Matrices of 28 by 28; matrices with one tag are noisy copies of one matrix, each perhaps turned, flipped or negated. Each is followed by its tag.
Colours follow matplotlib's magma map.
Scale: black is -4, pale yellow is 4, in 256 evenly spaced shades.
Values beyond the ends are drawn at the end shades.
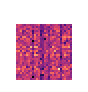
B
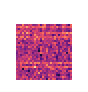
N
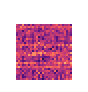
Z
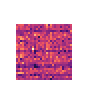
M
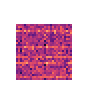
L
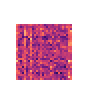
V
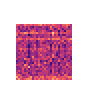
V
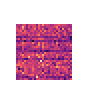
Z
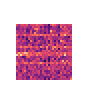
B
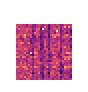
B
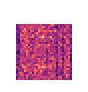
V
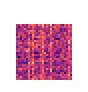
Z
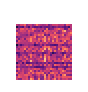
Z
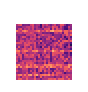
M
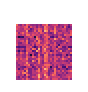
B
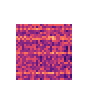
M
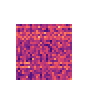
N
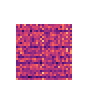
L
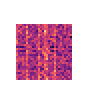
B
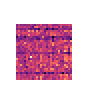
M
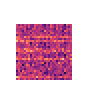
Z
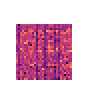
Z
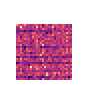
L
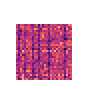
L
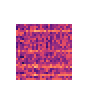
M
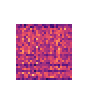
V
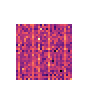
L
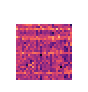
M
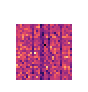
B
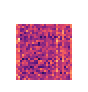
V
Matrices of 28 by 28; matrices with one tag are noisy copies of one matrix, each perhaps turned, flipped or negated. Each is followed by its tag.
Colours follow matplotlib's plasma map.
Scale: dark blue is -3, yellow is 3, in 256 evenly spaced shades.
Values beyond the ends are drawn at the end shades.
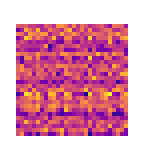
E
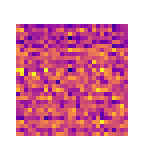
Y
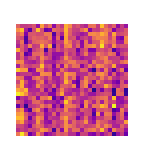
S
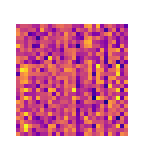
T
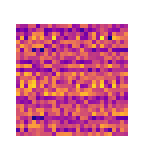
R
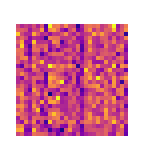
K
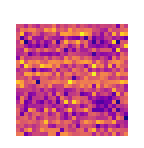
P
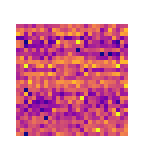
P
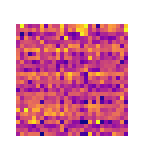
S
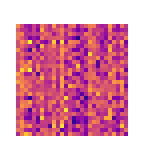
R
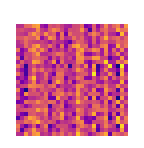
T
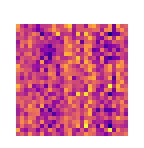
P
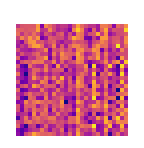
T
